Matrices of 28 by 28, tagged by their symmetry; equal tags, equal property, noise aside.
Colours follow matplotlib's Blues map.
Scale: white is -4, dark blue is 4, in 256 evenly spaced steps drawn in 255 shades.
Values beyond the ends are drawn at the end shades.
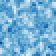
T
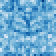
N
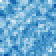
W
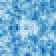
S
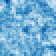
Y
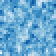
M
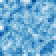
W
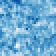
M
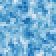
T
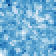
Y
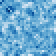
W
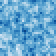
Y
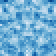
N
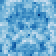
N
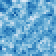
W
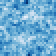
T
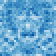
N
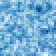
M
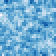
M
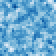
Y
